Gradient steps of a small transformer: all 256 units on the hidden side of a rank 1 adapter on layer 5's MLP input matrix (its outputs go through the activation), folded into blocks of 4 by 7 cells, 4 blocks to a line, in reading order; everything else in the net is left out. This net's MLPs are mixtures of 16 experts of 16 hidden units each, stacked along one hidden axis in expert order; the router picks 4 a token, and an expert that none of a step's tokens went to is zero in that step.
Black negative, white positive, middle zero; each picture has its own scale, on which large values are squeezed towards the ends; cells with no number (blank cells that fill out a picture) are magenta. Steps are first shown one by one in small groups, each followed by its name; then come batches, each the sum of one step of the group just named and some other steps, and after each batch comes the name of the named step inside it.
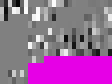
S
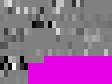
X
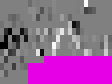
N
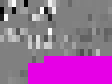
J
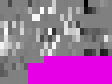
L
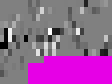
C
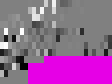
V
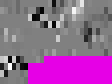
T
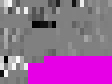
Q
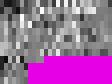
L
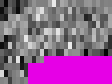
S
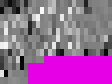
L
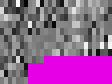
T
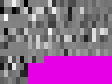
J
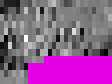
S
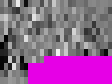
V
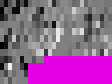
T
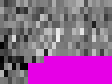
T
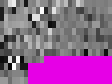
J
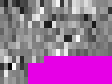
S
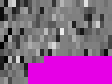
N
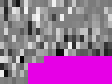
S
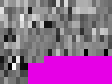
V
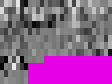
X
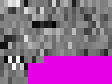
Q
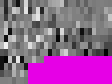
S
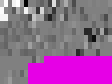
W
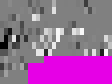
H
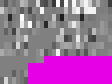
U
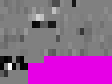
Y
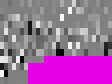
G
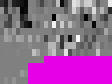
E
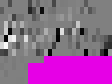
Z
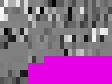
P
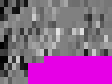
H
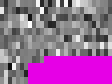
U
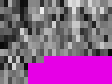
E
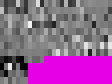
Y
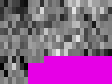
E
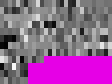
P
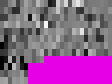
H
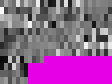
P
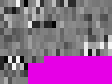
W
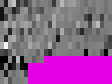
Z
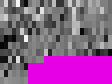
W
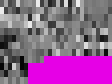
P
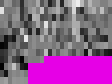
E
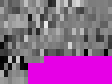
G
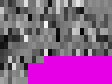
Z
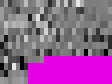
Z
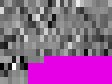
E
